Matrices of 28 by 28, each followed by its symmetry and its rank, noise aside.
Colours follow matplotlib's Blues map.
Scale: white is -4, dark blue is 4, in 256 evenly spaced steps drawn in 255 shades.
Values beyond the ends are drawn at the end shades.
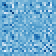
symmetric, rank three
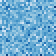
symmetric, rank six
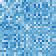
symmetric, rank four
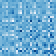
symmetric, rank three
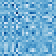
no symmetry, rank three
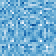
symmetric, rank four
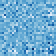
no symmetry, rank six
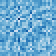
symmetric, rank four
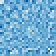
symmetric, rank four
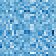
antisymmetric, rank four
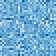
antisymmetric, rank six
